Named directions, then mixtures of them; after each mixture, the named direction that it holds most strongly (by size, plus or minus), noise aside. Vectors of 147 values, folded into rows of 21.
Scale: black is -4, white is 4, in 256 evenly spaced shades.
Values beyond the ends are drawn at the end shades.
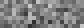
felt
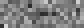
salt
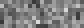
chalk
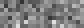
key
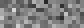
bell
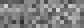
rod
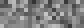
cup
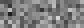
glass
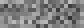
rod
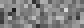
chalk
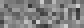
chalk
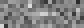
salt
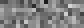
bell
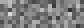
glass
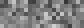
cup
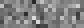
chalk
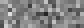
glass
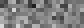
bell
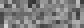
chalk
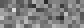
bell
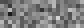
glass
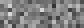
glass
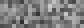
rod
